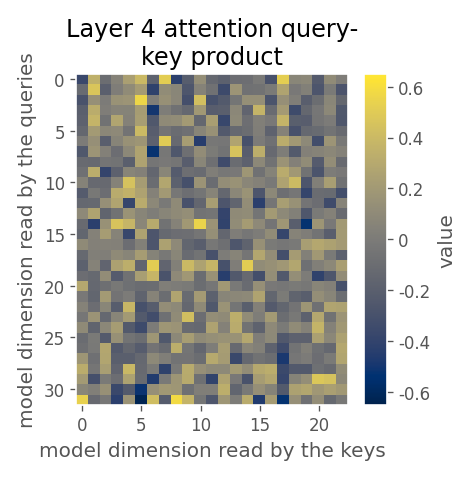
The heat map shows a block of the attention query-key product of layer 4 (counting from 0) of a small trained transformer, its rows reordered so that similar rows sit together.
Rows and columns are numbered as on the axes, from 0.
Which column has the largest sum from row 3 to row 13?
5
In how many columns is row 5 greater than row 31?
10
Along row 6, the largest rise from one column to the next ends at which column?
7
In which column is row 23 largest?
9
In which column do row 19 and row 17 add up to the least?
17
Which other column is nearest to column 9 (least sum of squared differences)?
16
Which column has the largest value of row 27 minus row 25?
2
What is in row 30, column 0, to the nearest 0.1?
0.1
